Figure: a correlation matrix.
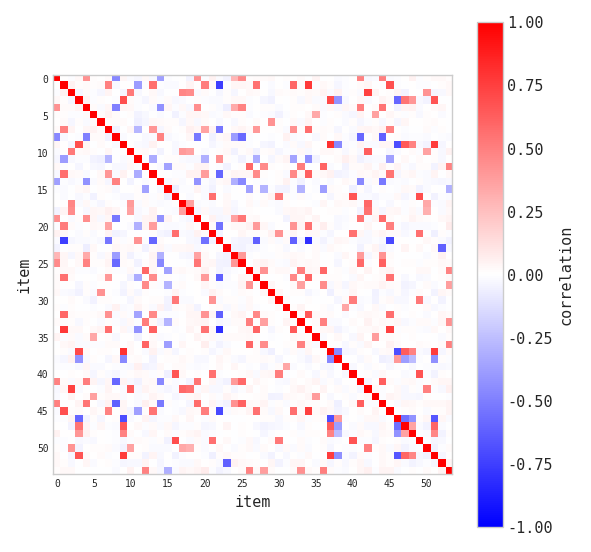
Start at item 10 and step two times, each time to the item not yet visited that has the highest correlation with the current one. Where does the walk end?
2
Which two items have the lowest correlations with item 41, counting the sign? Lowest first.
8, 14
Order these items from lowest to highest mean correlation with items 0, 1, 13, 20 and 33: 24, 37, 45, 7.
37, 24, 7, 45
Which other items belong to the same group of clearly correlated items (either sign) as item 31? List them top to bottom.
39
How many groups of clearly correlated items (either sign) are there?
10
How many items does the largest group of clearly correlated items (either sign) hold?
10
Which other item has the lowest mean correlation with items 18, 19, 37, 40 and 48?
46
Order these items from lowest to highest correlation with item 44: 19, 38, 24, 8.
8, 38, 24, 19
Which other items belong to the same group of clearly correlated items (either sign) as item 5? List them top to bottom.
35, 43
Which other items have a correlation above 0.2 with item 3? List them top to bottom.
9, 37, 47, 48, 51
